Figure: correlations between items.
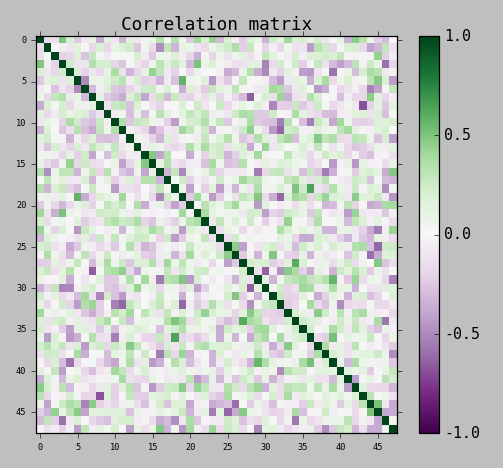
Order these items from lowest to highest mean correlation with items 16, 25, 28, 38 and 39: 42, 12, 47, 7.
7, 47, 12, 42
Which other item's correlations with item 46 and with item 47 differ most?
16
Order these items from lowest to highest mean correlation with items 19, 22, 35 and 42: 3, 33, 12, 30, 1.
30, 1, 3, 12, 33
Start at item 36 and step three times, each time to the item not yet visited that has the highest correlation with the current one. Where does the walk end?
27
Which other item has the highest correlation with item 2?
45
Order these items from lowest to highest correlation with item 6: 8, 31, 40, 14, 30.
40, 8, 30, 14, 31
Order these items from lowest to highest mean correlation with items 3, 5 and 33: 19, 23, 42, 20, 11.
20, 23, 11, 42, 19
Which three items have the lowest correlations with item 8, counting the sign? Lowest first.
43, 31, 0
